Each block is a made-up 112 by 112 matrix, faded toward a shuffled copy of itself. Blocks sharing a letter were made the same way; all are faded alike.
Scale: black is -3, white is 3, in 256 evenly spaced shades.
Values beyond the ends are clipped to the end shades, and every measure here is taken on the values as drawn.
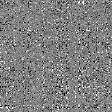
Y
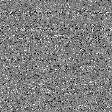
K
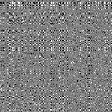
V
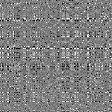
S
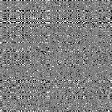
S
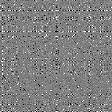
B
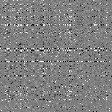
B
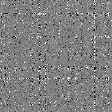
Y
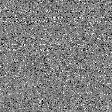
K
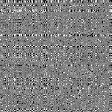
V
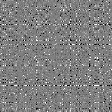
B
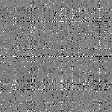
B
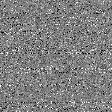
K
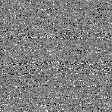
K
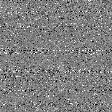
K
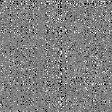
Y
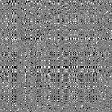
V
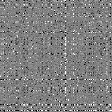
B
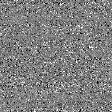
K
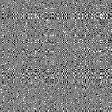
V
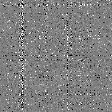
Y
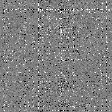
Y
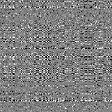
S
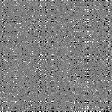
B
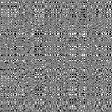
V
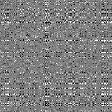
V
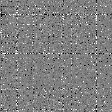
Y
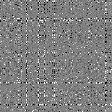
B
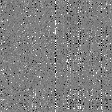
Y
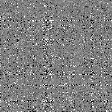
Y
